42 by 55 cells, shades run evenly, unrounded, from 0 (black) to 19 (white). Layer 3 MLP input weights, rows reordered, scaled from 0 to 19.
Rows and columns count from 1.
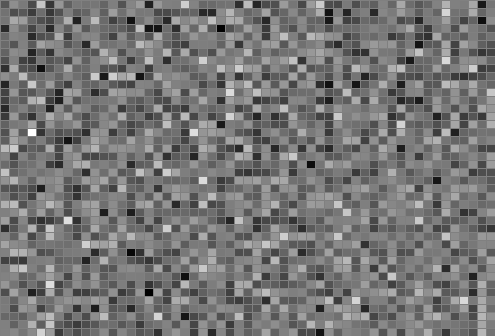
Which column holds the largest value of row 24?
14
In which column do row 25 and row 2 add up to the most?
50
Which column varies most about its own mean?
6
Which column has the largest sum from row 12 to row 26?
23
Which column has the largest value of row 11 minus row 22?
28
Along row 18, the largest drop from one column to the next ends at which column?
41
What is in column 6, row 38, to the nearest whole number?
8
